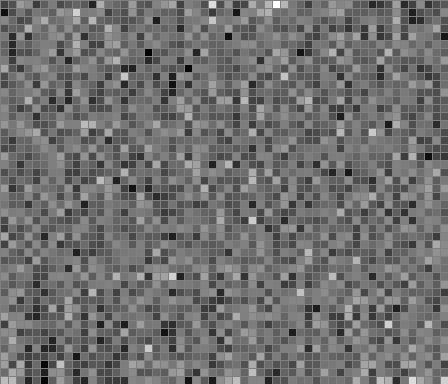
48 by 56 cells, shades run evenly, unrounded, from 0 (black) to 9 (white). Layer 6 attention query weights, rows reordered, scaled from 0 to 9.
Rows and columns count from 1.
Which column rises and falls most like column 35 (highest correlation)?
13
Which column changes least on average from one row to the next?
53
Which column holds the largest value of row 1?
35
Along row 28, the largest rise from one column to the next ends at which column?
32
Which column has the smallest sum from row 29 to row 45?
6
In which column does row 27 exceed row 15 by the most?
43
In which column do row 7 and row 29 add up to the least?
38
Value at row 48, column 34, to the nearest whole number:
1
